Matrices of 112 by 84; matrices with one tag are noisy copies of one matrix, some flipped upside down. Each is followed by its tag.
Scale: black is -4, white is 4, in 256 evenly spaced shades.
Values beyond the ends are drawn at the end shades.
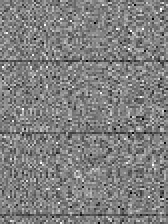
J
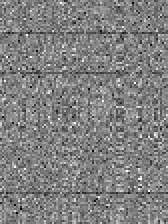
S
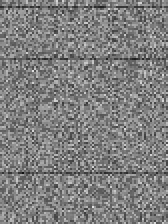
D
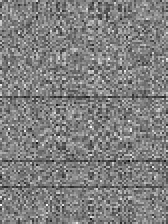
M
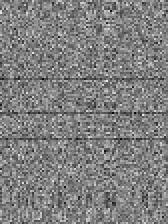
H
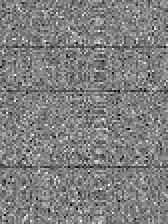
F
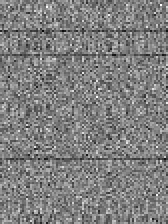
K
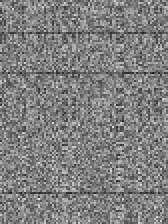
S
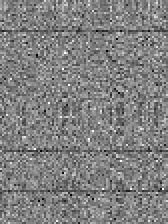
S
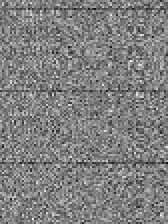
J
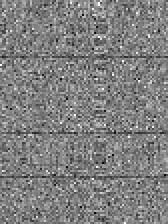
F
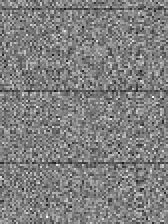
J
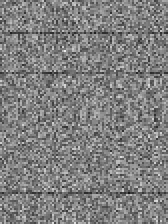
S
